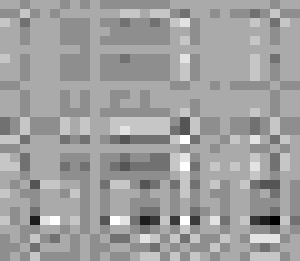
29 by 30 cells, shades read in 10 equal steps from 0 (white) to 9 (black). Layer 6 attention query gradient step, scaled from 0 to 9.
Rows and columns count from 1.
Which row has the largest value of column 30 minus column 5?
25
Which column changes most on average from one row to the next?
19
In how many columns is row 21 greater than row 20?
12
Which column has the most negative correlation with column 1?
9
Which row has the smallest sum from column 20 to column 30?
27
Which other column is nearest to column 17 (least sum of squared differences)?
3
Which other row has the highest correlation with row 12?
11
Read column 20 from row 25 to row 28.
7 4 2 4
